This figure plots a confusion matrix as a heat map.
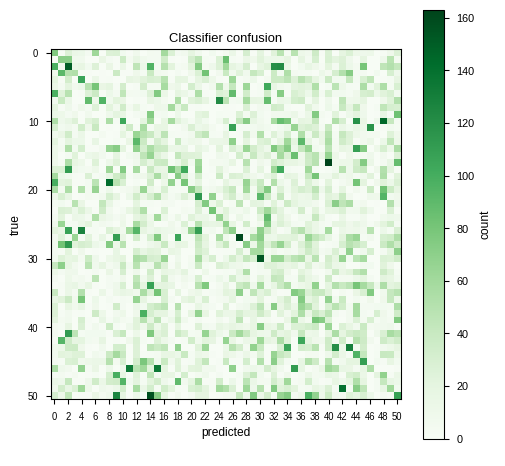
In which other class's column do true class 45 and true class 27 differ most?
9
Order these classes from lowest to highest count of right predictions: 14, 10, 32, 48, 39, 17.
32, 48, 14, 39, 17, 10
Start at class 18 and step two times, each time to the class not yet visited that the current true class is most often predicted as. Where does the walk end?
13
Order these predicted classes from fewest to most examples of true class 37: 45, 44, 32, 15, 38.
45, 38, 15, 44, 32
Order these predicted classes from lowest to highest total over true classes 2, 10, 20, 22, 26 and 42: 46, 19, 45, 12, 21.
19, 46, 45, 12, 21
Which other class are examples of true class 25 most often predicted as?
31
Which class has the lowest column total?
47
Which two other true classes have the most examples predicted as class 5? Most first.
7, 31
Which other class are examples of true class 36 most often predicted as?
4
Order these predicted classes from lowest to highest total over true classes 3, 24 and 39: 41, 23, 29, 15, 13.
23, 41, 29, 13, 15
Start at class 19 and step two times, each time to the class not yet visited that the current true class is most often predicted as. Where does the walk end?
17
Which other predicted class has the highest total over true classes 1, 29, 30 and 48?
21
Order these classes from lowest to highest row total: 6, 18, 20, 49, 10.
18, 6, 20, 49, 10
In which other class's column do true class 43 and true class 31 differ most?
41
